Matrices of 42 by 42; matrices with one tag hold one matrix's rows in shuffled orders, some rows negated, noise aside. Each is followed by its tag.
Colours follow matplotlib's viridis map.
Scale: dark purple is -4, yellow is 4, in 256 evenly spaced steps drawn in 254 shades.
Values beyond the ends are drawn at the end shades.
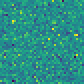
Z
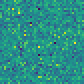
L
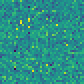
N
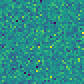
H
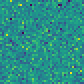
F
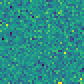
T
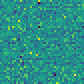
L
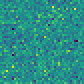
Z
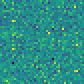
Z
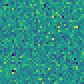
Z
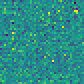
Z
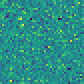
F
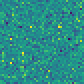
F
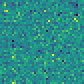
Z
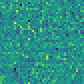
N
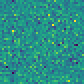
Z
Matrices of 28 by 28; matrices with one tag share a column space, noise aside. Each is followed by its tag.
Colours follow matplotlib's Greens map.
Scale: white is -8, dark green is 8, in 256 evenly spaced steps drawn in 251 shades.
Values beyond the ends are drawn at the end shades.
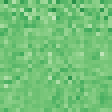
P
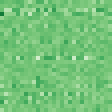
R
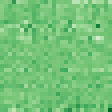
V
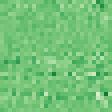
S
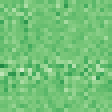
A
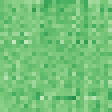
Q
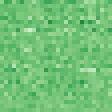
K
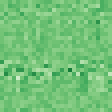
A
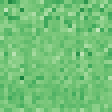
P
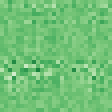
A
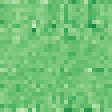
V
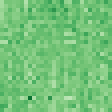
Q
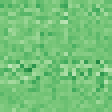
A
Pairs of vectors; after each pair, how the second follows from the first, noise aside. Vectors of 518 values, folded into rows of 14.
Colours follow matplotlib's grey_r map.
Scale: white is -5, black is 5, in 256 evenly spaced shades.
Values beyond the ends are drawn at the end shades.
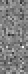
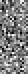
negated, scaled up.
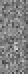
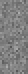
shrunk.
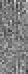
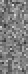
shuffled.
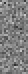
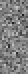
shuffled.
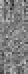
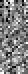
negated, scaled up.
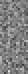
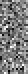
negated, scaled up.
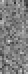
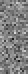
shuffled.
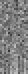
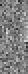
wrapped around.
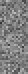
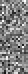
negated, scaled up.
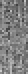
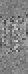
wrapped around, negated, partly zeroed.
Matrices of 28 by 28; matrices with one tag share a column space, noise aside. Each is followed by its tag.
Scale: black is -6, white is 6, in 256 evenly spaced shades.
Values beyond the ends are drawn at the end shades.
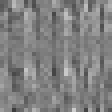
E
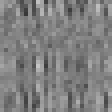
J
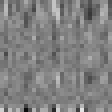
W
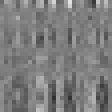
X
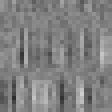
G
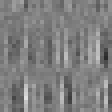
G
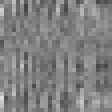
J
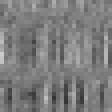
G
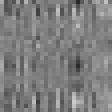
J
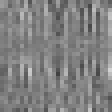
E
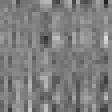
X
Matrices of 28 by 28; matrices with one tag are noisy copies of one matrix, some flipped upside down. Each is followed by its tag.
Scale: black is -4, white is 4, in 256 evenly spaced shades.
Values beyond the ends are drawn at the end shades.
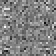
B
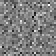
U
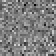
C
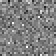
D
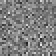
D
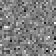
B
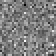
C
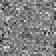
B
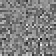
D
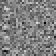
B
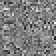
B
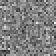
B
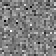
B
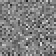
D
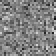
B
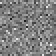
D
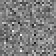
U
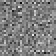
U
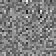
D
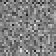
U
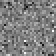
C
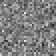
C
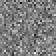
U
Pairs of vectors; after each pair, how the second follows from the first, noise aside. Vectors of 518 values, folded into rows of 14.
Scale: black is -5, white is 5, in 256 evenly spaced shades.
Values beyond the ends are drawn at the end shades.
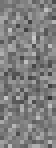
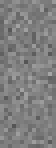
negated, shrunk.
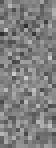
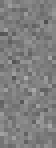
shrunk.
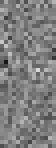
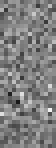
wrapped around.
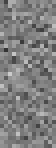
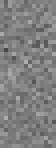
shrunk.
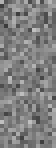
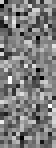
scaled up.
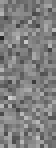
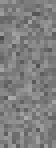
shrunk.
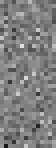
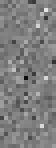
wrapped around, partly zeroed.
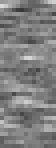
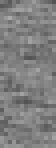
negated, shrunk.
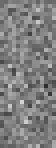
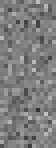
wrapped around, partly zeroed.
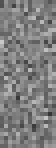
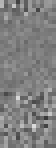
negated, partly zeroed.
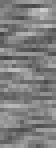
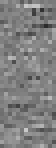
negated, partly zeroed.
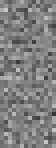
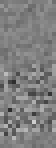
wrapped around, partly zeroed.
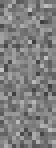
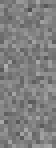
negated, shrunk.
